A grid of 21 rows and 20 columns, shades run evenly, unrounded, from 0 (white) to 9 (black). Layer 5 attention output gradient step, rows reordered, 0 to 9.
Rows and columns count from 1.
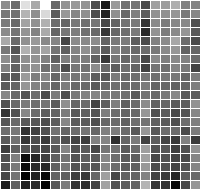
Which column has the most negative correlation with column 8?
11
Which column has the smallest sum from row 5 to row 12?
3
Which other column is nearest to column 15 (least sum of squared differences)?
20
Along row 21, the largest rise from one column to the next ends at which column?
16
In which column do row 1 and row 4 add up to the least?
5
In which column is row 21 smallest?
15
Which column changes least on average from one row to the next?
13
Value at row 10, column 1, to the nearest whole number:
6
